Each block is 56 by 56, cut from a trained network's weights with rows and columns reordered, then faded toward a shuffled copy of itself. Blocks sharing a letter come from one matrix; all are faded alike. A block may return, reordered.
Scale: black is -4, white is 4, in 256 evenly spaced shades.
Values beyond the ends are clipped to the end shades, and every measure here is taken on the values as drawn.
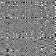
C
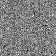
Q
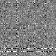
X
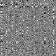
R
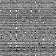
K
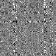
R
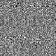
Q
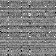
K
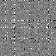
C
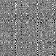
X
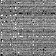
K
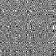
X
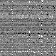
K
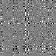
C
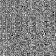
Q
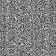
Q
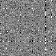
C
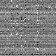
K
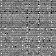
K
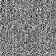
Q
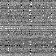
K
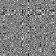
R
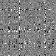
C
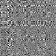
X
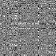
X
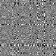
R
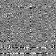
X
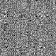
Q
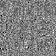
Q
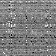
K
